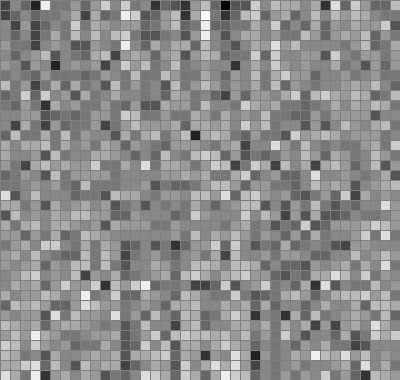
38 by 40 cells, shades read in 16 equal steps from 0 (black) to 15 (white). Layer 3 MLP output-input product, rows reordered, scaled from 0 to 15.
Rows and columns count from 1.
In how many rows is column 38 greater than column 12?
21
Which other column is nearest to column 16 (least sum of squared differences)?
19
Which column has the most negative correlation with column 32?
38
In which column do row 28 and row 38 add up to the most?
4
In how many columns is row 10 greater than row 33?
18
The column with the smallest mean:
5
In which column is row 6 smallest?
12
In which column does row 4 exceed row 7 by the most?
6
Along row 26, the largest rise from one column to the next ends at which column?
24
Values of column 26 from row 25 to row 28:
5 8 10 9
